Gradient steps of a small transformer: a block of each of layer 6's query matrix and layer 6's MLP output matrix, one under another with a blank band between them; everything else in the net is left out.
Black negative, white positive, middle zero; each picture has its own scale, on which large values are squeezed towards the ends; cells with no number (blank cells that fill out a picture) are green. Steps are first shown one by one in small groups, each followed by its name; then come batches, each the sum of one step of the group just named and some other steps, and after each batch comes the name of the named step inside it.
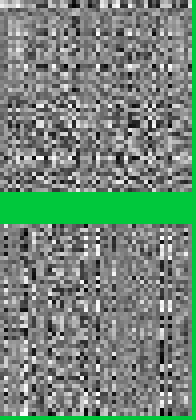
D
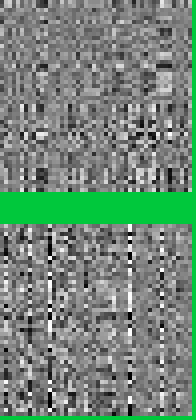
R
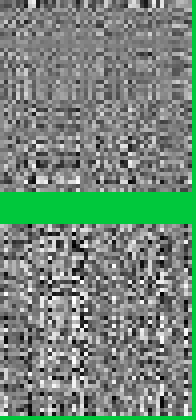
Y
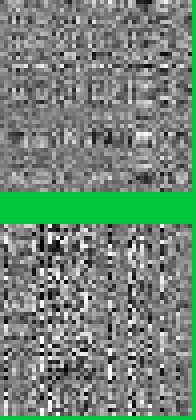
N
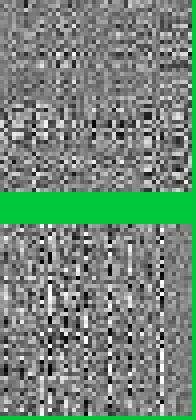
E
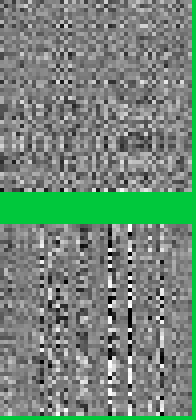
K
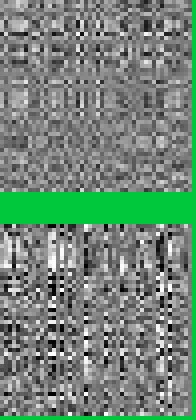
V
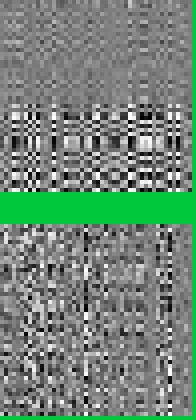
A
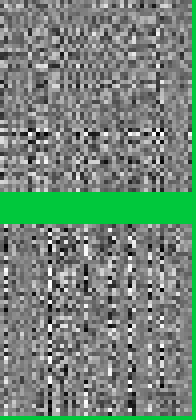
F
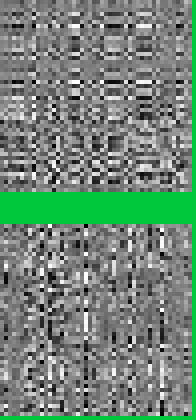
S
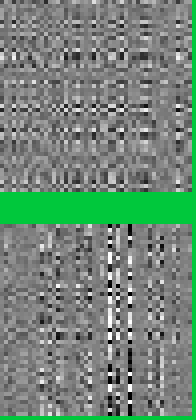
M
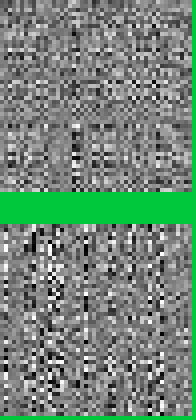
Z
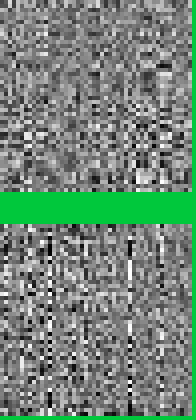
R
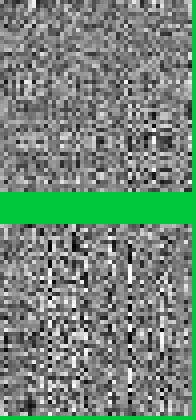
Y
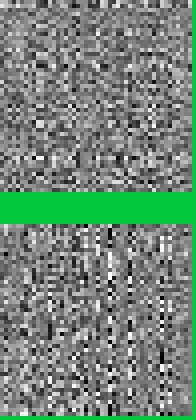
D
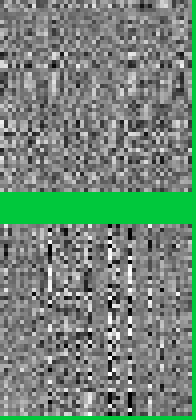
F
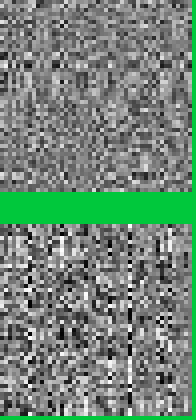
K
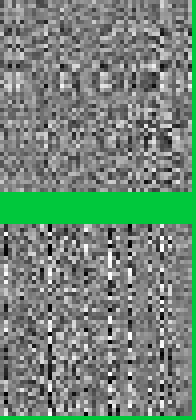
R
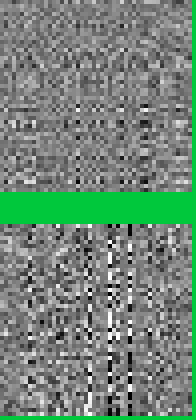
M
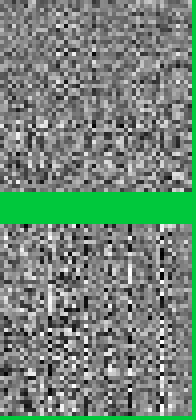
E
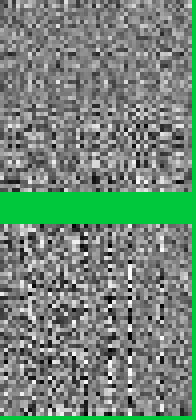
K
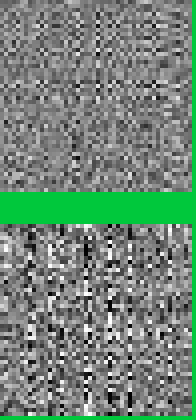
Z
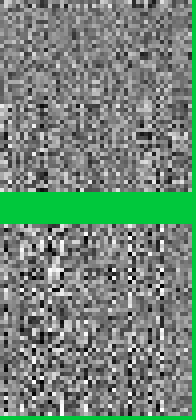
R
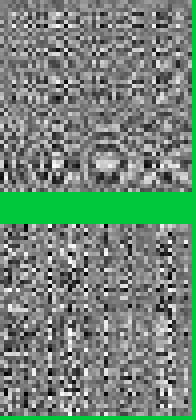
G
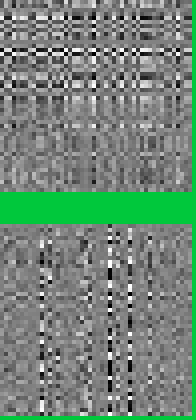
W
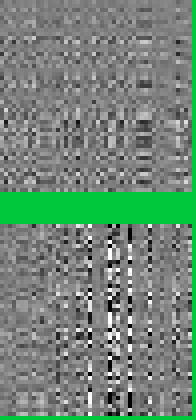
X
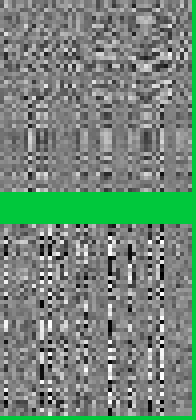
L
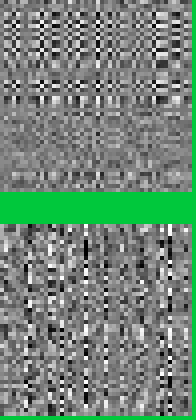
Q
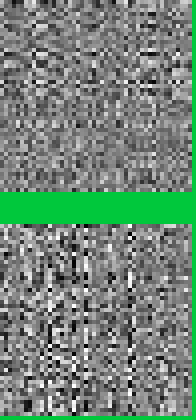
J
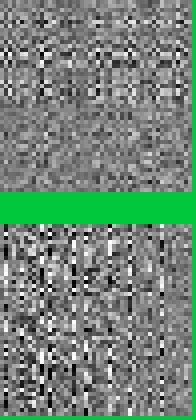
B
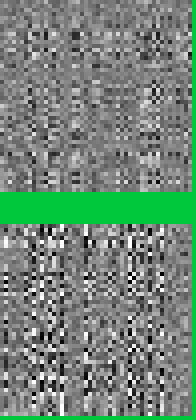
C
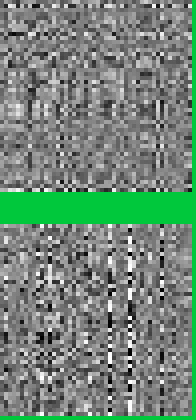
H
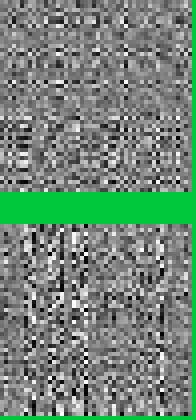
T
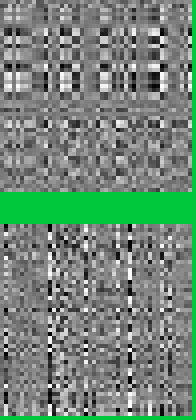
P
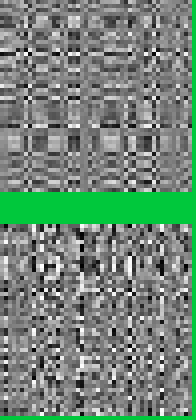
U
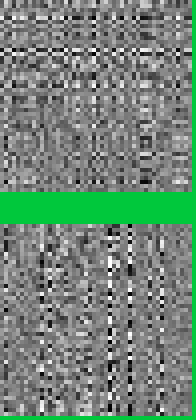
W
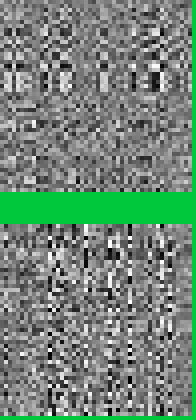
P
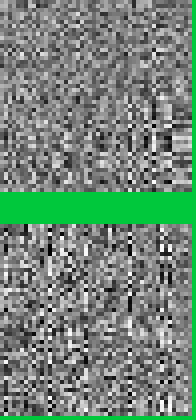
G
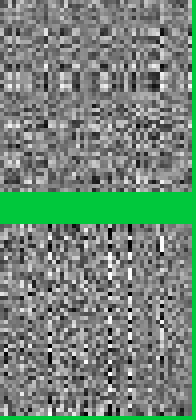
P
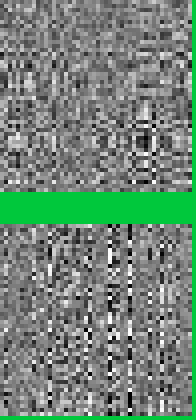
X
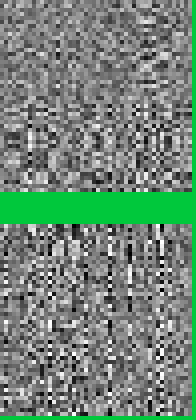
L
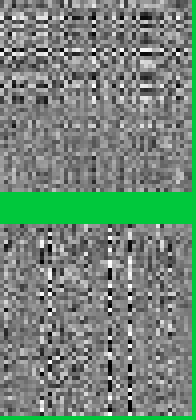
W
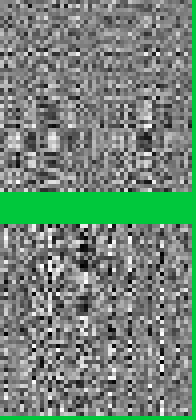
U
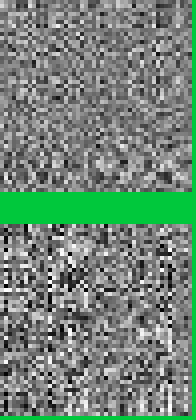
G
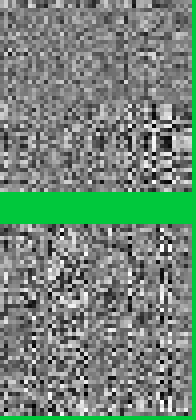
T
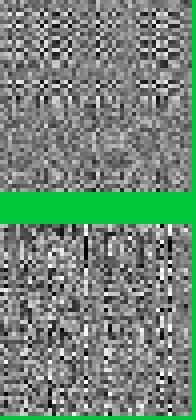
Q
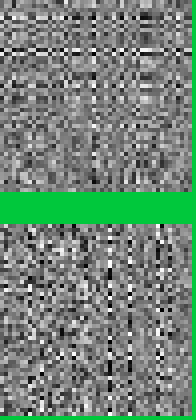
W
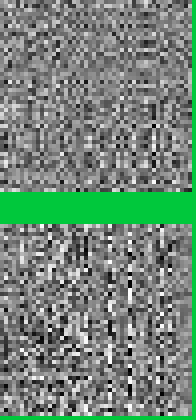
H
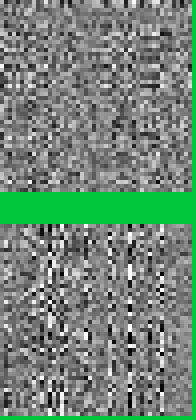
C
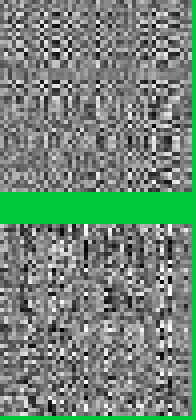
Q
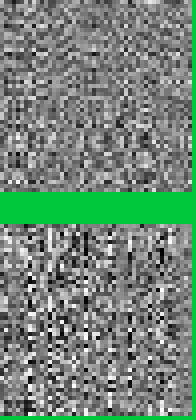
J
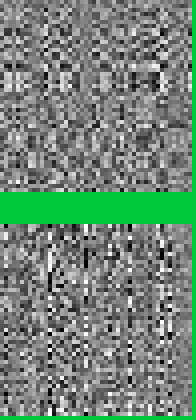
P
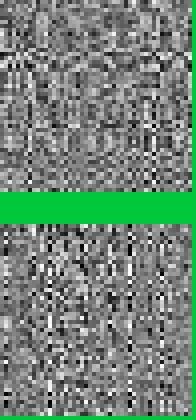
U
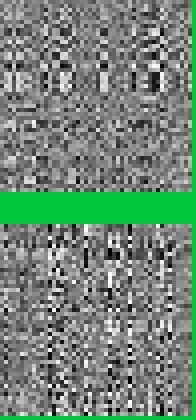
P
